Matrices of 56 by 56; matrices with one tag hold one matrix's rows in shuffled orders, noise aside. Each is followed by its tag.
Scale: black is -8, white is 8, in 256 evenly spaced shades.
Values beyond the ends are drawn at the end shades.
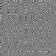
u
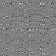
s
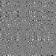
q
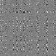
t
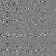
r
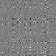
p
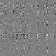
t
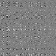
r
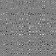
s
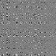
r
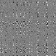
t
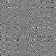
q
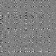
u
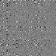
r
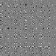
u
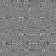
s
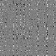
t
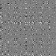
u
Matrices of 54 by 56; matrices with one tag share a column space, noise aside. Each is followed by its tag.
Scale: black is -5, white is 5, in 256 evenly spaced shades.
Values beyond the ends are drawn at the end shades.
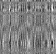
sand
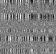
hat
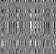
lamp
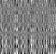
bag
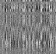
sand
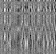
sand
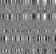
hat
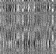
sand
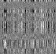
lamp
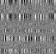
hat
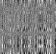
bag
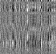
sand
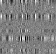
hat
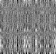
bag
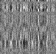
sand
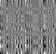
bag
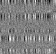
hat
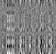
bag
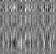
sand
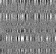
hat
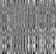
bag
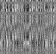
sand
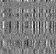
lamp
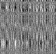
sand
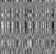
lamp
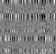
hat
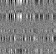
hat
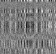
lamp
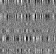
hat
